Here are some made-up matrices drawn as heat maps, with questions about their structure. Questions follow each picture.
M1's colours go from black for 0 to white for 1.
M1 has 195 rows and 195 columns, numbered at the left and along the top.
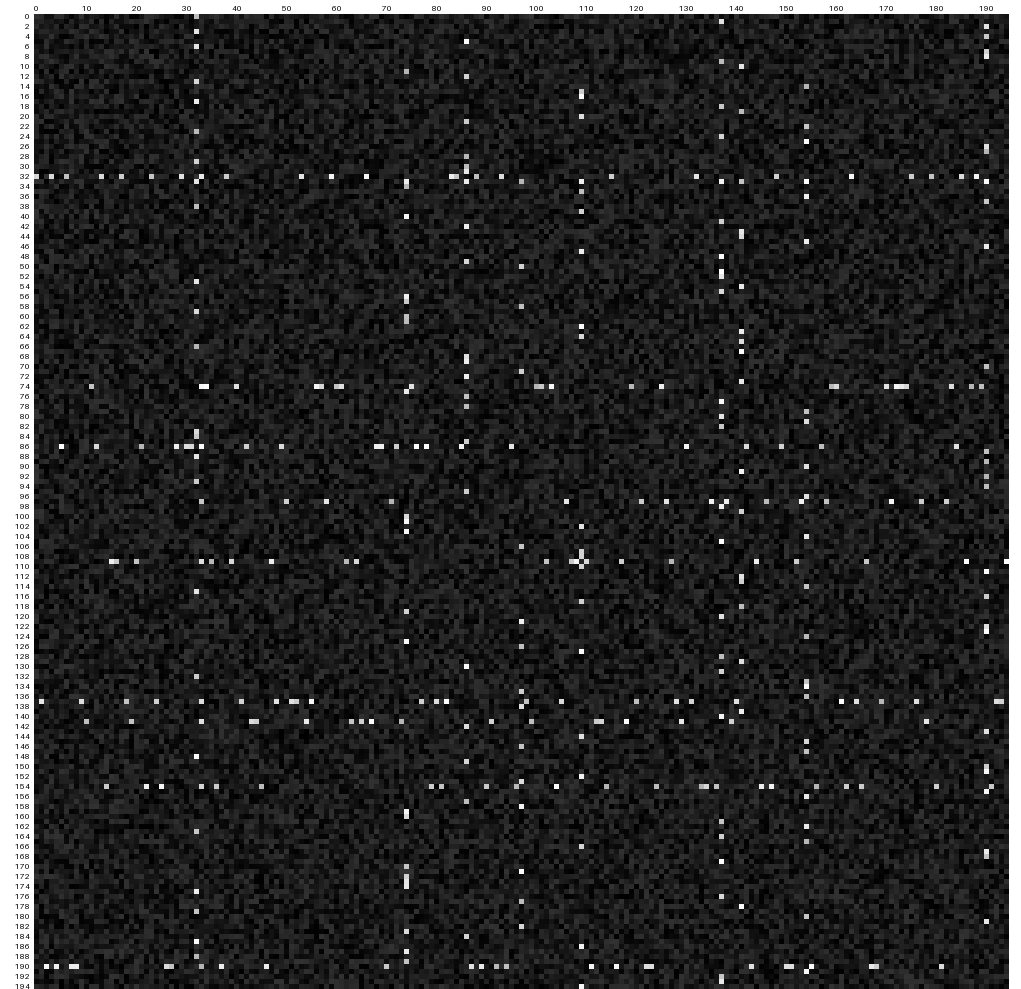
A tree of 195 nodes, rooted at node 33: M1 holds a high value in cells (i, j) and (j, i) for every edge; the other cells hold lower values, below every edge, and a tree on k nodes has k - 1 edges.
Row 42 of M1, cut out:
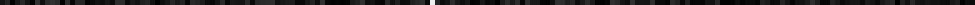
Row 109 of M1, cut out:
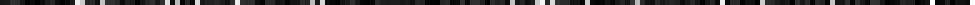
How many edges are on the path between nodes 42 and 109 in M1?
3
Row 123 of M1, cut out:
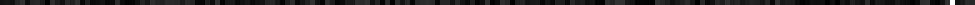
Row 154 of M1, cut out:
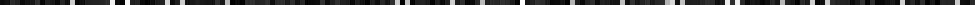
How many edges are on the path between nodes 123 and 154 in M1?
3
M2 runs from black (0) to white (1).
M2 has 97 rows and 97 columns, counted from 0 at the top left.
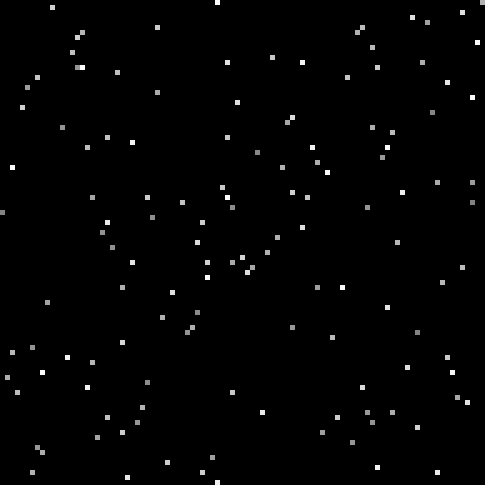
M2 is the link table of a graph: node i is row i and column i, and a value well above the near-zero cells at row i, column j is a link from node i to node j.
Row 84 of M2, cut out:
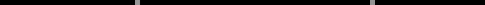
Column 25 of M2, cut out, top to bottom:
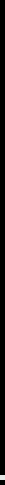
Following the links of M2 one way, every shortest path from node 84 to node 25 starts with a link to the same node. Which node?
node 74
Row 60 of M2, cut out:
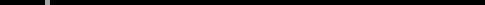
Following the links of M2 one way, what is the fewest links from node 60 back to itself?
7
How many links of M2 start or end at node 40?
4
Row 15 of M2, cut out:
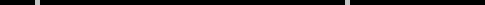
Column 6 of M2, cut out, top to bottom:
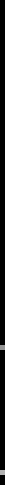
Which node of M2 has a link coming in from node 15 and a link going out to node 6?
node 69
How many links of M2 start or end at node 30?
2
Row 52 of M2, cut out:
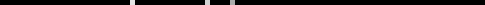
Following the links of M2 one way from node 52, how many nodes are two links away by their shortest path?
3
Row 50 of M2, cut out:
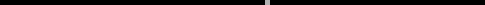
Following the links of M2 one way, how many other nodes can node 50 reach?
7
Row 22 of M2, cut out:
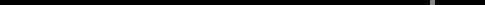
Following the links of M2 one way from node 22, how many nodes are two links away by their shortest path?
2
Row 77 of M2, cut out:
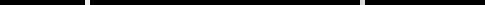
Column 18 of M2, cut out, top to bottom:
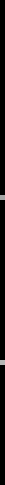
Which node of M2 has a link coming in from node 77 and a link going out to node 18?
node 72
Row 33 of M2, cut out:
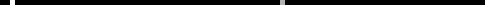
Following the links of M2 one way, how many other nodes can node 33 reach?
5
